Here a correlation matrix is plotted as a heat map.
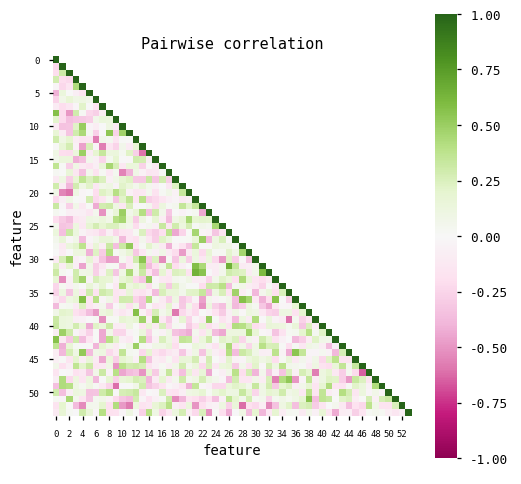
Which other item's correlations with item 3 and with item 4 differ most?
42
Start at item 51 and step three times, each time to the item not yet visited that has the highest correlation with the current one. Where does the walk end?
43
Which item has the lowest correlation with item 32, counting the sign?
52
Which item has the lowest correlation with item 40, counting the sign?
5
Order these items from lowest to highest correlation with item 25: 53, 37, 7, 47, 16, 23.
37, 53, 47, 23, 7, 16
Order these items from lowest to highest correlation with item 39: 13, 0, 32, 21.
21, 32, 0, 13
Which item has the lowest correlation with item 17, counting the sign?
10
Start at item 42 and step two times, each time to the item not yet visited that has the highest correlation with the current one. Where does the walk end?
8
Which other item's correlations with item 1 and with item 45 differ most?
20
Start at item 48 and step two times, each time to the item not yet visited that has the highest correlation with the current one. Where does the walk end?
27
